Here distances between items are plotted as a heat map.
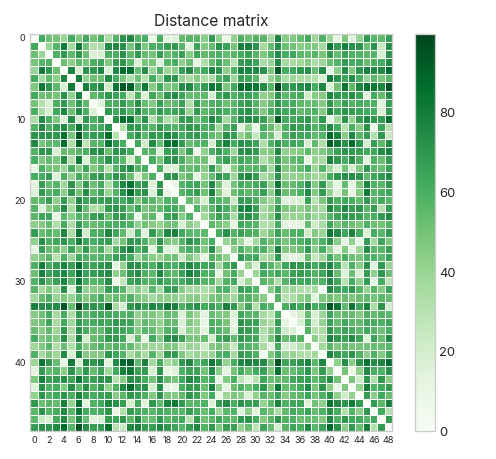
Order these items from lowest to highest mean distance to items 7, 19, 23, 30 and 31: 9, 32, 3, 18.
32, 3, 18, 9
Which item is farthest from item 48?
6
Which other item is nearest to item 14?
22
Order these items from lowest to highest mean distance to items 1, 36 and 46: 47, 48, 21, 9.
21, 47, 9, 48
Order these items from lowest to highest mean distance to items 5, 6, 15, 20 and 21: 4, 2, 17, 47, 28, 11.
17, 47, 2, 4, 11, 28
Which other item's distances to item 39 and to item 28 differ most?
31
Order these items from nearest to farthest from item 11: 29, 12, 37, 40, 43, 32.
12, 29, 32, 43, 37, 40
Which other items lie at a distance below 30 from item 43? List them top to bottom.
0, 16, 18, 19, 26, 41
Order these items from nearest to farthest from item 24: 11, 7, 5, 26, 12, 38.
7, 5, 38, 12, 11, 26
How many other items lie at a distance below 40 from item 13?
8
